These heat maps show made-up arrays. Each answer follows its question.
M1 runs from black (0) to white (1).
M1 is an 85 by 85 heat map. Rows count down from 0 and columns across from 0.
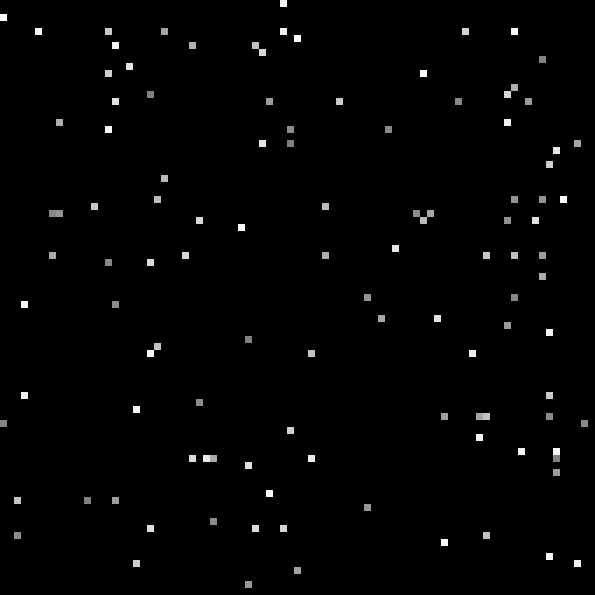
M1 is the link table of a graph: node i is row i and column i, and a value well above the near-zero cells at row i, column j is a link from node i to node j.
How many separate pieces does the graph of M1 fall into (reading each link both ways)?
9
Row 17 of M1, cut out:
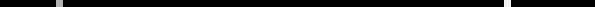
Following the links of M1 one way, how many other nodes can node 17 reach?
5
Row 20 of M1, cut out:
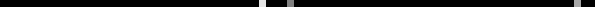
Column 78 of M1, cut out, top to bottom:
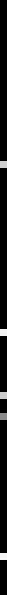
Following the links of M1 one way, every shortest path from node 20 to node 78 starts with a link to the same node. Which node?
node 37
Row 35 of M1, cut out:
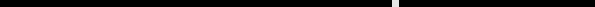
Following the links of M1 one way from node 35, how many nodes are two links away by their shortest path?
2
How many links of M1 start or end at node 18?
4
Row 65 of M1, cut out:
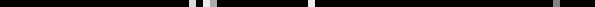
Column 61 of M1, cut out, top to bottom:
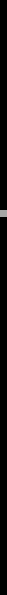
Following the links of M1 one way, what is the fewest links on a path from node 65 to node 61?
2
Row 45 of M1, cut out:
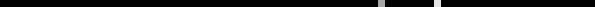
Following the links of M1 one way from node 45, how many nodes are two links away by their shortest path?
1
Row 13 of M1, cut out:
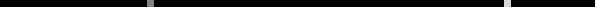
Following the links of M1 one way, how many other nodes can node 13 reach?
5
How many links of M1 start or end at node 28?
6
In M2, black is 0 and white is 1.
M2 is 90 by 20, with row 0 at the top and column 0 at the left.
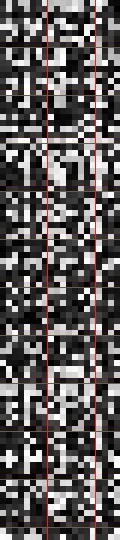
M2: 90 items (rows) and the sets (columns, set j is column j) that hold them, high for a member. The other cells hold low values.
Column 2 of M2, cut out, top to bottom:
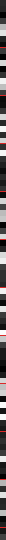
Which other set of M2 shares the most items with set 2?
8
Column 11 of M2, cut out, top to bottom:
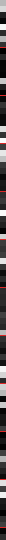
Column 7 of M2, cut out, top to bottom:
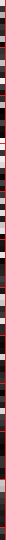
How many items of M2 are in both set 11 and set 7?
7
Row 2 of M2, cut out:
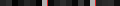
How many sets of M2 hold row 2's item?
2
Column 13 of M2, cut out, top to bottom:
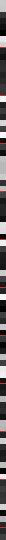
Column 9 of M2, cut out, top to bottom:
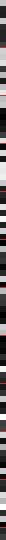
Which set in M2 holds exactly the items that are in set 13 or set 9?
16
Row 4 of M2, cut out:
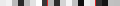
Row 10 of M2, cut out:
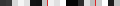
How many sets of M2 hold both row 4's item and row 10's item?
7
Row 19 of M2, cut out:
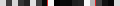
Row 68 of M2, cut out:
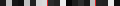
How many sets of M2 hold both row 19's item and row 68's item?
1
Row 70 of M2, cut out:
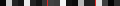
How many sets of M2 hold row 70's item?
5
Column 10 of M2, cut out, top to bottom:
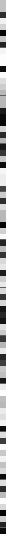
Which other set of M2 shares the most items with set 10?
4
